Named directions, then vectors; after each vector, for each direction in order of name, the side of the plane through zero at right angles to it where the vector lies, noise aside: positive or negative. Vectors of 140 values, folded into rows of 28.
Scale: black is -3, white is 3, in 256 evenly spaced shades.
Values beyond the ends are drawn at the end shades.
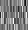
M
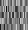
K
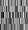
positive, negative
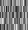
positive, positive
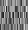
positive, negative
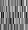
positive, negative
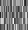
positive, positive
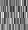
negative, positive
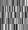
negative, negative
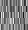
negative, positive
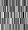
negative, positive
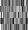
negative, negative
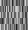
negative, negative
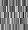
negative, positive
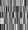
positive, positive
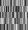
positive, positive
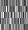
negative, positive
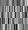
negative, negative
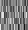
negative, positive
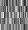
negative, positive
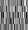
positive, negative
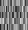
positive, positive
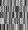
positive, positive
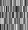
positive, positive
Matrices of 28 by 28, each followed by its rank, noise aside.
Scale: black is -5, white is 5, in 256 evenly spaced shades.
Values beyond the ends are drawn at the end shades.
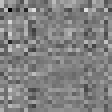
two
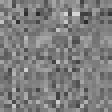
four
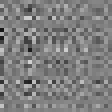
two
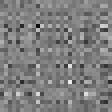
three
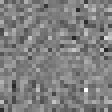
four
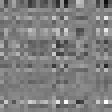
two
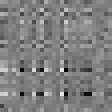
one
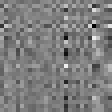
two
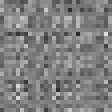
three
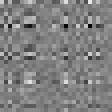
one
